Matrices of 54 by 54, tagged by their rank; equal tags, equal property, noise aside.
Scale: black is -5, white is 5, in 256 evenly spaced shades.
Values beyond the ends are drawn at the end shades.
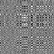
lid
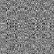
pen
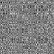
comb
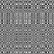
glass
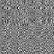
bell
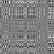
lid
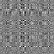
lid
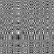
lid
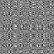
lid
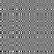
glass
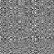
pen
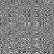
pen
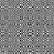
lid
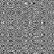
comb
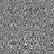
comb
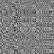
pen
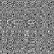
comb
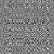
pen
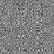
comb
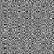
pen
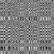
glass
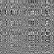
bell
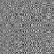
pen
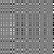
glass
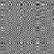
lid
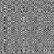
bell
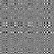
glass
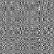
pen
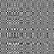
lid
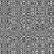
bell
